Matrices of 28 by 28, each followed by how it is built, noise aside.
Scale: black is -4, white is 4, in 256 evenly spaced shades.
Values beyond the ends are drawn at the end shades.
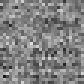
blocks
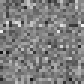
uneven rows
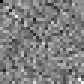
diagonal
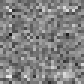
low rank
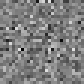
uneven rows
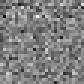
uneven rows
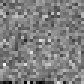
uneven rows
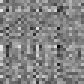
low rank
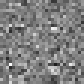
low rank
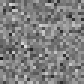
noise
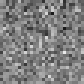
low rank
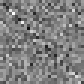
diagonal
